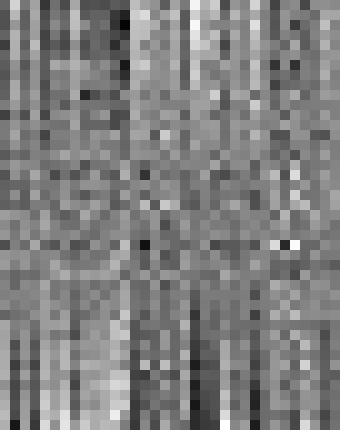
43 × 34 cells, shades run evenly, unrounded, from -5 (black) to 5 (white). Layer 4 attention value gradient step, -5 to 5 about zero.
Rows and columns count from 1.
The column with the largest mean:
7
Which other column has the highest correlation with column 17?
31
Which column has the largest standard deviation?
20
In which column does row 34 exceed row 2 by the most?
13
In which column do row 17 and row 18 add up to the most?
30
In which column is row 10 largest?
22
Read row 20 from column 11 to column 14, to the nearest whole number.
0 -1 1 0
